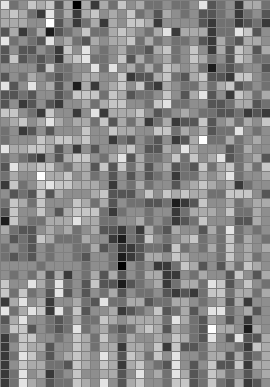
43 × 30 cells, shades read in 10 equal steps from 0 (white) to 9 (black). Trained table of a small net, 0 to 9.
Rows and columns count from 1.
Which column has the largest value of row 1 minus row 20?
9
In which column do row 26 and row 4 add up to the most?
3
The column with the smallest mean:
10
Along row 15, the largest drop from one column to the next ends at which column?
27
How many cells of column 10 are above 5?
5
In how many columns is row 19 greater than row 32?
14
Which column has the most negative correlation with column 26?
13
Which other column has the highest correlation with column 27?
18
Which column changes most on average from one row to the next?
1
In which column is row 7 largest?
7
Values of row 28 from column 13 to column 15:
5 7 7
